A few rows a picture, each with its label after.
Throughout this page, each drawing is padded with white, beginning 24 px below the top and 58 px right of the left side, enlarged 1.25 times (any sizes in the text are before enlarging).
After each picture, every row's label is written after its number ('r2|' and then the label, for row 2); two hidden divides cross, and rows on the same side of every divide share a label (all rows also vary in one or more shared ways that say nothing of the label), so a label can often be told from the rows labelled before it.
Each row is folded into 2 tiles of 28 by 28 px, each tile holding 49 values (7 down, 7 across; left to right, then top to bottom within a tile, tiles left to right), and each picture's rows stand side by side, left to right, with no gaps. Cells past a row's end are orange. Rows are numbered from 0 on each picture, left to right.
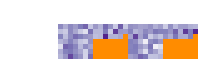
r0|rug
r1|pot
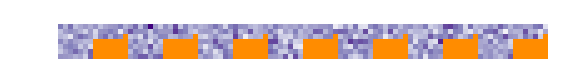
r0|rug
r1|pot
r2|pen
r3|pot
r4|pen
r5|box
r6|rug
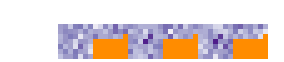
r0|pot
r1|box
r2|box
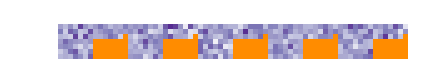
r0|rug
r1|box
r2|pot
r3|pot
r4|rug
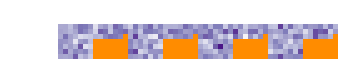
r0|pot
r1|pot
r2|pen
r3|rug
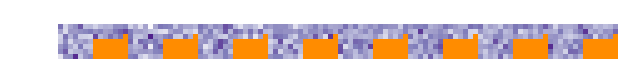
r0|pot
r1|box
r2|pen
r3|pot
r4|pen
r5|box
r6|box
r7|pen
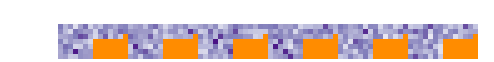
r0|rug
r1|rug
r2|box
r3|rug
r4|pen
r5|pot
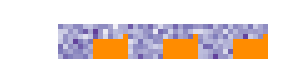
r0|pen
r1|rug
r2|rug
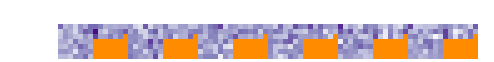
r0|pen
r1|pen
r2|pot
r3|box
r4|pen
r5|pen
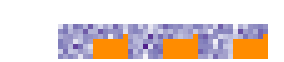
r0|pot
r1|box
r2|pot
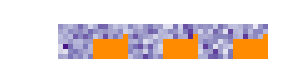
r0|rug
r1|pot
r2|rug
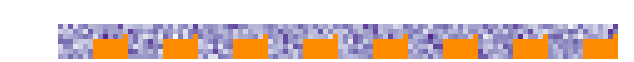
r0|rug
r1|pen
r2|box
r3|box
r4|box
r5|box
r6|box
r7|pen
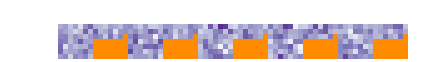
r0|pen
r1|pen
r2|rug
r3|pot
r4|pot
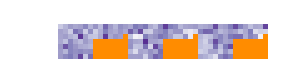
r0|rug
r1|box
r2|box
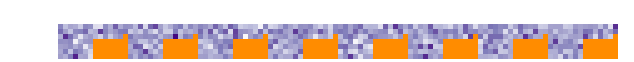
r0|pot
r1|rug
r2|pen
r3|pen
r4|pot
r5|pot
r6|rug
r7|pen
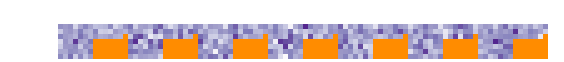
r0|box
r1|pen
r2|pen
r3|box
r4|pot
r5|rug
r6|box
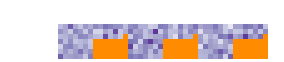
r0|rug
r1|pen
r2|rug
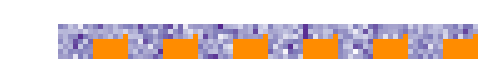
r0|box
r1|box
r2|pot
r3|pen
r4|pen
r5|rug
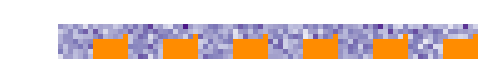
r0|pen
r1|pot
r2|rug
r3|rug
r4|box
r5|pot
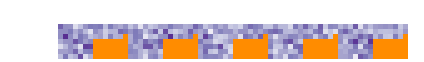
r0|box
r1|pen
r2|pot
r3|box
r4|box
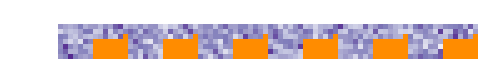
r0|pot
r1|pot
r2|rug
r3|pen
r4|box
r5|rug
